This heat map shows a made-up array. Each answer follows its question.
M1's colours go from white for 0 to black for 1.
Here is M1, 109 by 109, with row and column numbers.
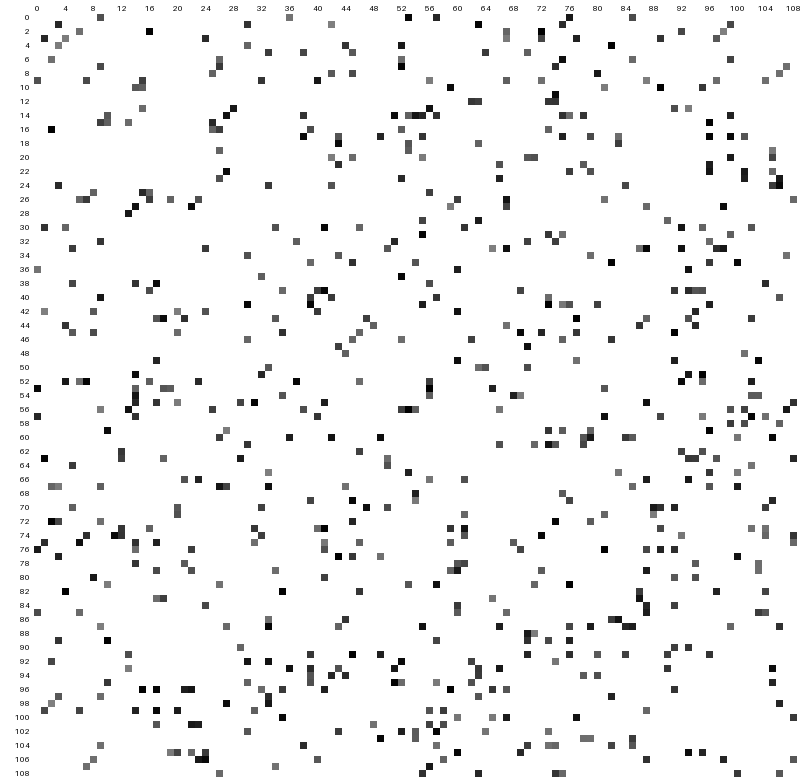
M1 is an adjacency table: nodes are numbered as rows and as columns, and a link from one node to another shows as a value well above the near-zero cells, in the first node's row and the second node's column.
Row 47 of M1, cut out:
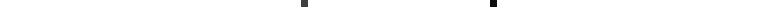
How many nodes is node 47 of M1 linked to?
2
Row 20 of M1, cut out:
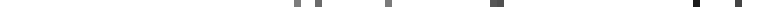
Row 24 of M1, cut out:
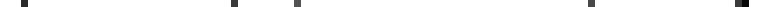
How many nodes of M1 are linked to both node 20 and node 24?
2
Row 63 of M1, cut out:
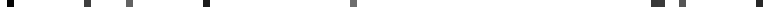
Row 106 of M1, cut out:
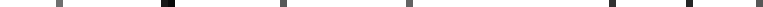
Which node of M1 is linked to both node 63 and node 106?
node 108
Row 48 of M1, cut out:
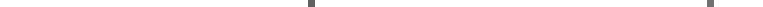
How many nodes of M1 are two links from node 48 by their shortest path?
9
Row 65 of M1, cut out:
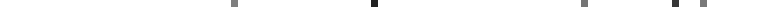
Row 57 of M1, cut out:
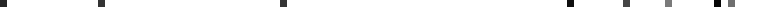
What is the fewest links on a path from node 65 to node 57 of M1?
3
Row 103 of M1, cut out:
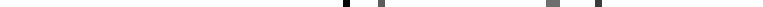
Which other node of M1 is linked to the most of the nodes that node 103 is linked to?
node 60
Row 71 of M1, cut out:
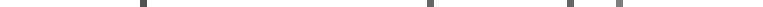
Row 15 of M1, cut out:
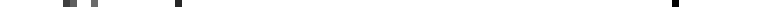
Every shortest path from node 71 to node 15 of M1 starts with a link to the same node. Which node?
node 81
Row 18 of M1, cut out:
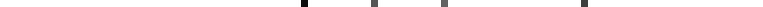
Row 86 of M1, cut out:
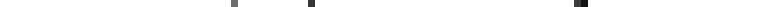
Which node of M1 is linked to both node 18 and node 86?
node 83
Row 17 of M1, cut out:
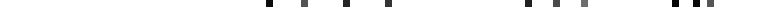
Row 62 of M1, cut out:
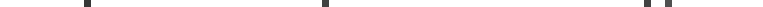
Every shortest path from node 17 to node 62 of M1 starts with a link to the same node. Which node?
node 75
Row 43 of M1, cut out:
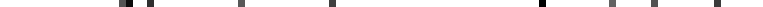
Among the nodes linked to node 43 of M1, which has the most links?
node 87
